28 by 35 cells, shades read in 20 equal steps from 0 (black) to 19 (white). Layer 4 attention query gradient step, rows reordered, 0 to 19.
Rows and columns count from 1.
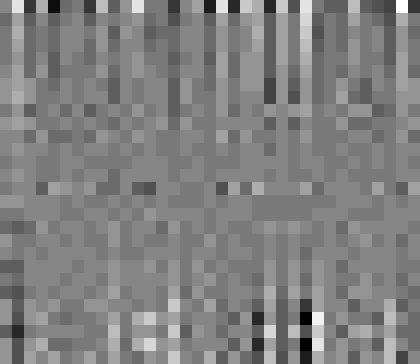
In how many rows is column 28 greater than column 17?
4
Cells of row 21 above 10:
7
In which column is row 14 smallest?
10
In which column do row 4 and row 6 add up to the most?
26
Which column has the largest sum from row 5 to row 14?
2
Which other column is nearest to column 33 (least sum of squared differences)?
15
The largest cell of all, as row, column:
1, 34
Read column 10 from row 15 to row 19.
8 10 9 11 11
